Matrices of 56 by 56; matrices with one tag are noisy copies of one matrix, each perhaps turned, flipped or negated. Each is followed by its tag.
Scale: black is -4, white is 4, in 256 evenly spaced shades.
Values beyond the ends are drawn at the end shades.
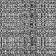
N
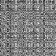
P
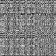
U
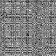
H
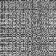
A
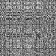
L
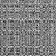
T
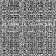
N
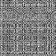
H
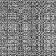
L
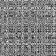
P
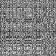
L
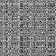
T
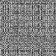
H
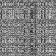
N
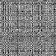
H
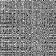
A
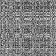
L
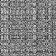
T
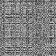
H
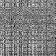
A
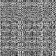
U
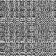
U
